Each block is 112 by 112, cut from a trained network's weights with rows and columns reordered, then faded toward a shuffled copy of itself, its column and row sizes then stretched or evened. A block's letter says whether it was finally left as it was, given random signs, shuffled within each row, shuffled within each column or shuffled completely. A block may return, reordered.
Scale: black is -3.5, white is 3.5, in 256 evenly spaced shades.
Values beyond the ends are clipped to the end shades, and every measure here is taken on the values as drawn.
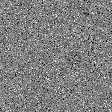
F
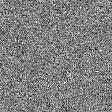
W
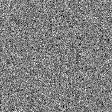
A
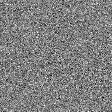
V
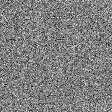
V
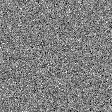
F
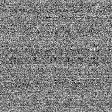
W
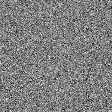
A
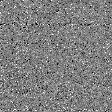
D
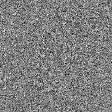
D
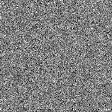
D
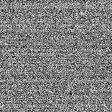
W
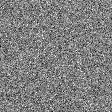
F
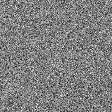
D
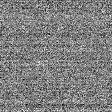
W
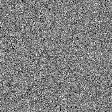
A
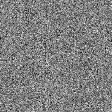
A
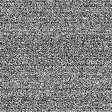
V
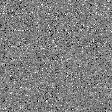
D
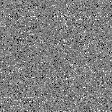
D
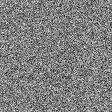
F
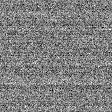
V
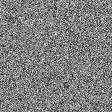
F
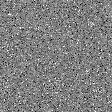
F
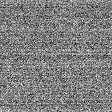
V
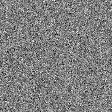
A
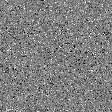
V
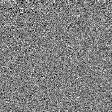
W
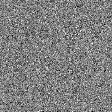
D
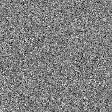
A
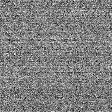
W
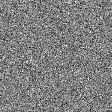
A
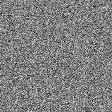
D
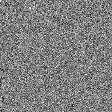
A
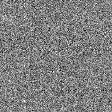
D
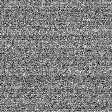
W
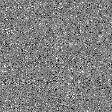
D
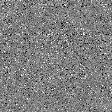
D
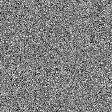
W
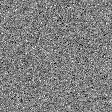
F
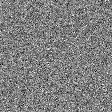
F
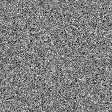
V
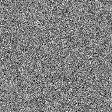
A
